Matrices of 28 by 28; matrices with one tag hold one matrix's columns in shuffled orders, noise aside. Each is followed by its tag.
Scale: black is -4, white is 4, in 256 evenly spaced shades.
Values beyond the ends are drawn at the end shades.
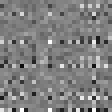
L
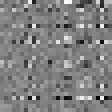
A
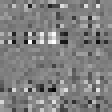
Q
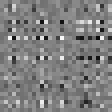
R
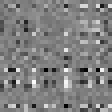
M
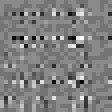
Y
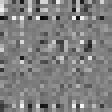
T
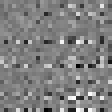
L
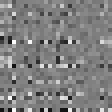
L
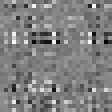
Q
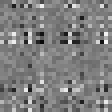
Q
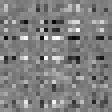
R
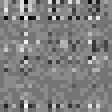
T
